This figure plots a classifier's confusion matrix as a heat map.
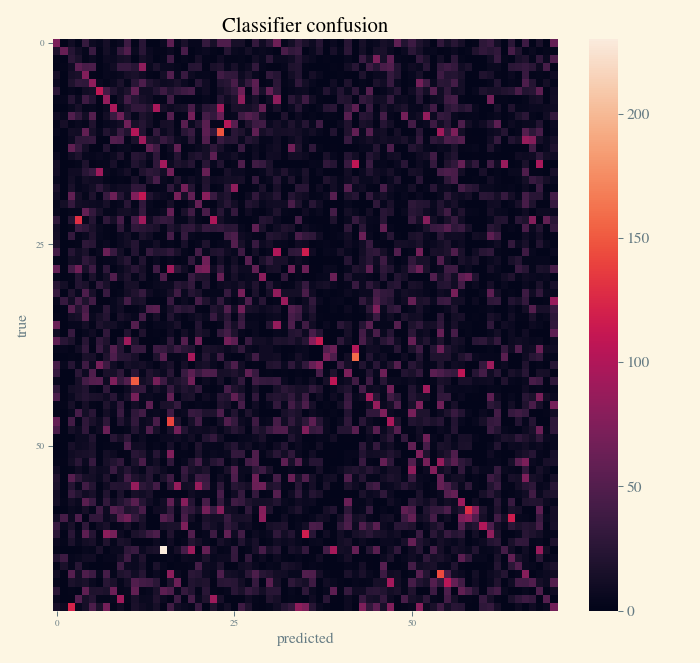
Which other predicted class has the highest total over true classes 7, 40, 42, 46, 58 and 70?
11
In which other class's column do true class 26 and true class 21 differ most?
35
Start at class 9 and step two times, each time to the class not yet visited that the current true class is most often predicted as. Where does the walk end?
54
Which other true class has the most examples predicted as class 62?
10
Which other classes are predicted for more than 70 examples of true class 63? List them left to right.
15, 19, 39, 68
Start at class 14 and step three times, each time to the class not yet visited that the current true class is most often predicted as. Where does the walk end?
12
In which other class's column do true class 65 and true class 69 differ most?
22
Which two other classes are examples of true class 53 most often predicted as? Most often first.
50, 25
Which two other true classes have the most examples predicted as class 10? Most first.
37, 59
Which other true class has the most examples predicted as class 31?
26
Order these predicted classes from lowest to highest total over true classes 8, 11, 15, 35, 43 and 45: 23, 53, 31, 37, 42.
37, 53, 31, 42, 23
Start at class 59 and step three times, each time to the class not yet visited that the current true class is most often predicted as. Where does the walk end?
18
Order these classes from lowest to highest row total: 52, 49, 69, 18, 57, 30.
49, 30, 18, 69, 57, 52
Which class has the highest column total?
16
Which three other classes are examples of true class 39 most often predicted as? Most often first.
42, 19, 38
